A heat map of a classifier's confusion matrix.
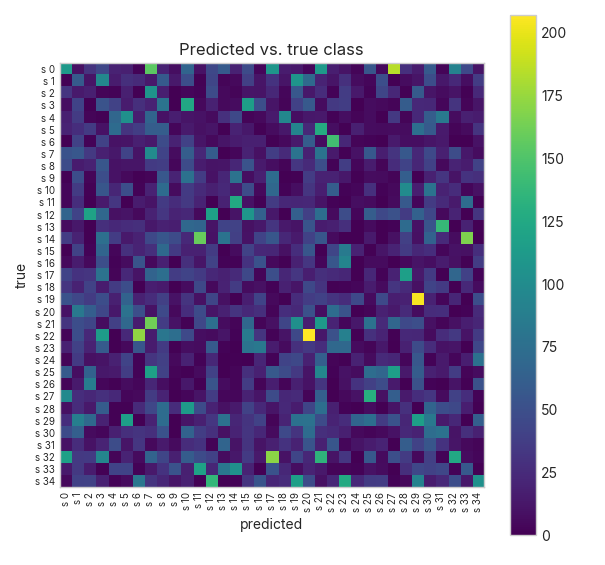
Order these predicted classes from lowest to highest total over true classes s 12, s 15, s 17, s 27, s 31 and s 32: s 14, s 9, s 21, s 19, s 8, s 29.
s 14, s 9, s 29, s 19, s 8, s 21
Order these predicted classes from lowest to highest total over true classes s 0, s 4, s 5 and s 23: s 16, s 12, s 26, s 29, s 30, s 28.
s 26, s 28, s 16, s 12, s 29, s 30
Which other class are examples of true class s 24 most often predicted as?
s 34
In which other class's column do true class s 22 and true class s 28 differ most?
s 20
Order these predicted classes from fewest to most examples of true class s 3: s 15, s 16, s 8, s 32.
s 32, s 16, s 8, s 15
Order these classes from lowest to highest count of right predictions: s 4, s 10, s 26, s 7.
s 10, s 26, s 4, s 7
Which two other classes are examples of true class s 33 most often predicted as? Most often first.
s 11, s 14
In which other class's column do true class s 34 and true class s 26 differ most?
s 23
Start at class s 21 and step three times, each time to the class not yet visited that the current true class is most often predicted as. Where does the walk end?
s 29
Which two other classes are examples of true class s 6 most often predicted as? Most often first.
s 22, s 20
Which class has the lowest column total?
s 24
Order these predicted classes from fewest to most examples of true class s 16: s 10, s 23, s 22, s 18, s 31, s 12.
s 18, s 31, s 10, s 12, s 22, s 23
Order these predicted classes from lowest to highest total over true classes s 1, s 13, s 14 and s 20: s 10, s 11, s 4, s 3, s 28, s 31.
s 4, s 28, s 10, s 31, s 3, s 11
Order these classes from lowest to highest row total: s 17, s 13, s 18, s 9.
s 18, s 9, s 13, s 17
